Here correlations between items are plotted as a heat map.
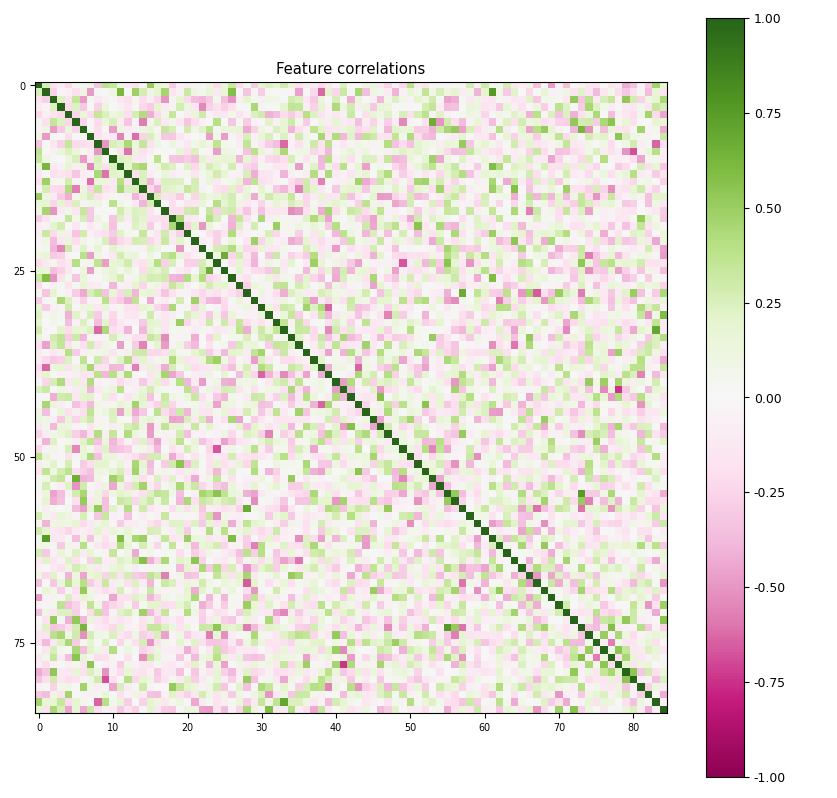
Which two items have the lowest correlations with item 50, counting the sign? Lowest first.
59, 18
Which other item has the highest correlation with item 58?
42
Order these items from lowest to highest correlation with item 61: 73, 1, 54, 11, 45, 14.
73, 45, 54, 14, 11, 1
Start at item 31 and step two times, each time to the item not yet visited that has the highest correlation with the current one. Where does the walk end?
72
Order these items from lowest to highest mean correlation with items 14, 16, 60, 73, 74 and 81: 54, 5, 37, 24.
5, 54, 37, 24
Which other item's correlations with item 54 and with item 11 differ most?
53
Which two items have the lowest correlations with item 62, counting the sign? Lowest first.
29, 44
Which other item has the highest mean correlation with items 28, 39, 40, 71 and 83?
57
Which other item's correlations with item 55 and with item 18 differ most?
19
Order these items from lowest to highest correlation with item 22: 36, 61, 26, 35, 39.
39, 35, 61, 36, 26
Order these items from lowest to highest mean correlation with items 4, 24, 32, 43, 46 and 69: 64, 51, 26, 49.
26, 49, 64, 51
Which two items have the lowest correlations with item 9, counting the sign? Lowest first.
80, 12
